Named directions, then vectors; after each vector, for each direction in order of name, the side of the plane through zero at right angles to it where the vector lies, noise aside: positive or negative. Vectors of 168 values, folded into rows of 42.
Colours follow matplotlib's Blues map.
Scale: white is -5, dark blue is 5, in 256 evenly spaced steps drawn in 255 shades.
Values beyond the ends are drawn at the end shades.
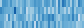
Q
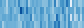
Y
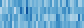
negative, positive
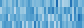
negative, negative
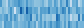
negative, positive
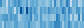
negative, positive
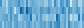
negative, positive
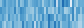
positive, positive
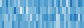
positive, negative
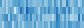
negative, positive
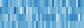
positive, negative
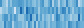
negative, positive
